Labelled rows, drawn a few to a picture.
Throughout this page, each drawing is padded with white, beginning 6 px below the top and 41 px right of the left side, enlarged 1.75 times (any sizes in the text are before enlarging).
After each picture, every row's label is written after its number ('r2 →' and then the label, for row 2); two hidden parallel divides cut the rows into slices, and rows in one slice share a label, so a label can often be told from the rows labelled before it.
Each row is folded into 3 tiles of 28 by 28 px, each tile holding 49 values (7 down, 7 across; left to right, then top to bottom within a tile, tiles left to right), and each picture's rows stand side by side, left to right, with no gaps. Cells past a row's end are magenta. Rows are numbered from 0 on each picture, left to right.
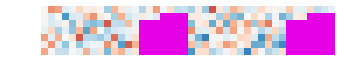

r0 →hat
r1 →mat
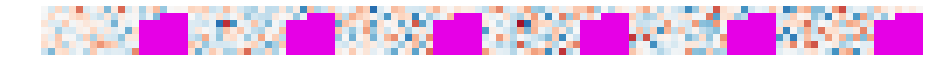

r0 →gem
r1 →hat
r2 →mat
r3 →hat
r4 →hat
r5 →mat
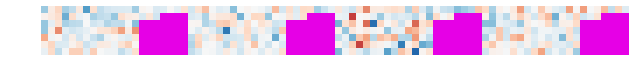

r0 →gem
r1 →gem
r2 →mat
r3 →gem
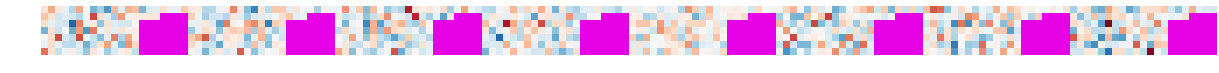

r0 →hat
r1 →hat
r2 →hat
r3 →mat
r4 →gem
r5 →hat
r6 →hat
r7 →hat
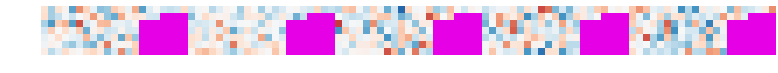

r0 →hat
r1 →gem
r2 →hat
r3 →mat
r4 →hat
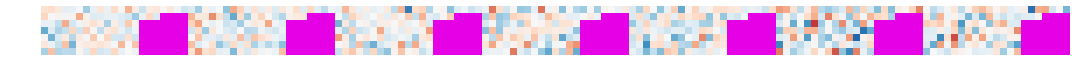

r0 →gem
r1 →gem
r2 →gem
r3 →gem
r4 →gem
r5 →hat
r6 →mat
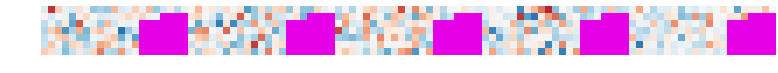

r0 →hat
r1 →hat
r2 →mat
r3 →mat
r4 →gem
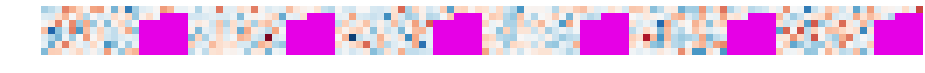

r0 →mat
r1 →mat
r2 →mat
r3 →gem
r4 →hat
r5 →hat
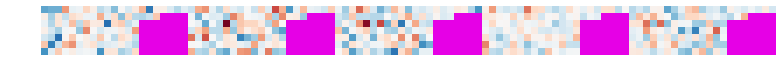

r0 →mat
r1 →hat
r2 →mat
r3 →gem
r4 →mat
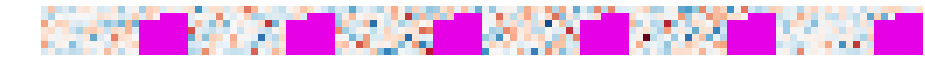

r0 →gem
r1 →mat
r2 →mat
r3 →mat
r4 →hat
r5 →gem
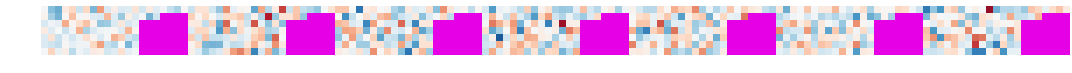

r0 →gem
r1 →hat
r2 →hat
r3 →mat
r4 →mat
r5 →mat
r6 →mat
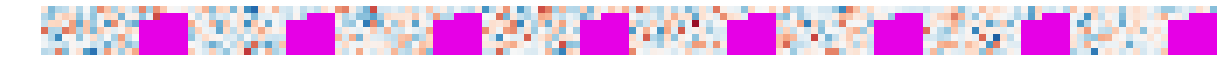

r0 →mat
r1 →hat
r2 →hat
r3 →mat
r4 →hat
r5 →hat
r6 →mat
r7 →gem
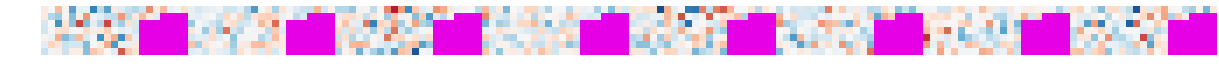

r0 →hat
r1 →gem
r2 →mat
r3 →gem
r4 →hat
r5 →gem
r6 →gem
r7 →hat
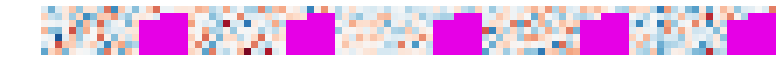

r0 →mat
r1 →hat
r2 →gem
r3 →mat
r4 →hat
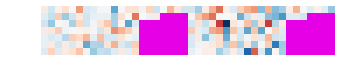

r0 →gem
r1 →mat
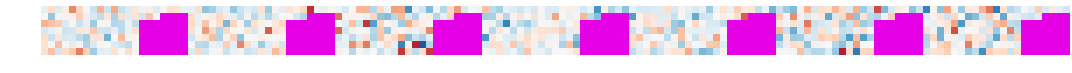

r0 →gem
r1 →gem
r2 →mat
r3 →gem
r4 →gem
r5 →mat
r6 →mat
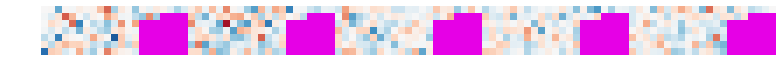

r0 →mat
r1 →hat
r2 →gem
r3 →gem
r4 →gem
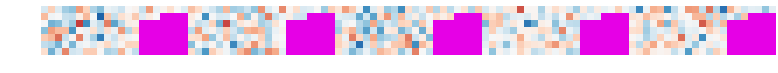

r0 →hat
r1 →hat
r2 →hat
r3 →gem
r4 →mat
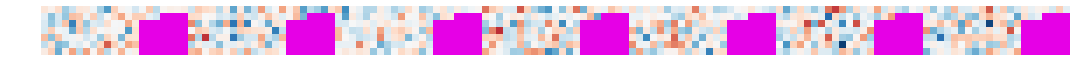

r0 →hat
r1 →hat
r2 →gem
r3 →hat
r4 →mat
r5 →mat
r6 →mat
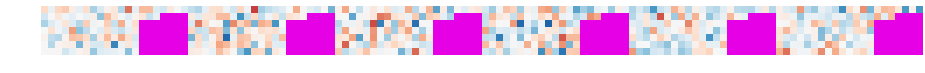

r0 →gem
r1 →mat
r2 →hat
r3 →mat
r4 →gem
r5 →gem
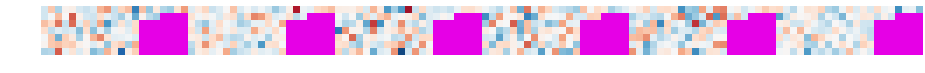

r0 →mat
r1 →gem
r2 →hat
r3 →mat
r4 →hat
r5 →gem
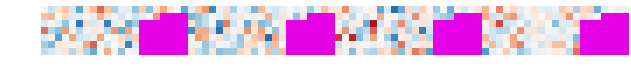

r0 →mat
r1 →hat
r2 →hat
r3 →gem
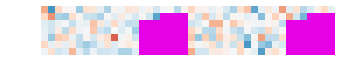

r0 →gem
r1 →gem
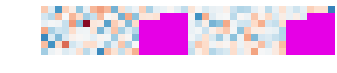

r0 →mat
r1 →gem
